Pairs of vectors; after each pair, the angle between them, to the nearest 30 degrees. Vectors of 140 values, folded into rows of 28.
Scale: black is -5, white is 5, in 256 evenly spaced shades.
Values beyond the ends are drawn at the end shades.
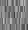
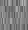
30 degrees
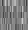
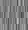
90 degrees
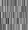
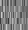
30 degrees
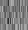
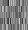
60 degrees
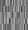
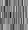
120 degrees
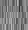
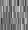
120 degrees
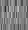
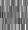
120 degrees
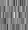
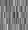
150 degrees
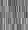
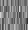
120 degrees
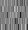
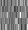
150 degrees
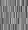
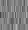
120 degrees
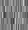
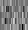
90 degrees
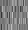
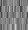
60 degrees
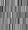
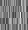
90 degrees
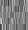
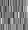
60 degrees
